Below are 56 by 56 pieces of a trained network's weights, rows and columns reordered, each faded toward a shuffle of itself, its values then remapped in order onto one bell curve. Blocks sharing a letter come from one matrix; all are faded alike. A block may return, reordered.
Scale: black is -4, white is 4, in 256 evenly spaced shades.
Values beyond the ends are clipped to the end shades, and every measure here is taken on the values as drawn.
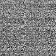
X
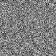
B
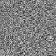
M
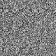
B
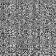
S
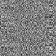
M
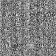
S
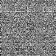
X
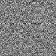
B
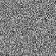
M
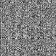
S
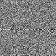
B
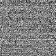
X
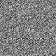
B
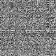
X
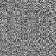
M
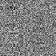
M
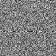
B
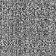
S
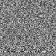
B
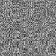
M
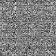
X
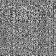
S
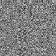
M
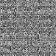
X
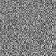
M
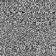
B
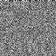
B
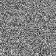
B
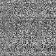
X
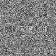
B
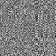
M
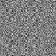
M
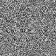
B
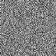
M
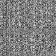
S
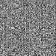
S
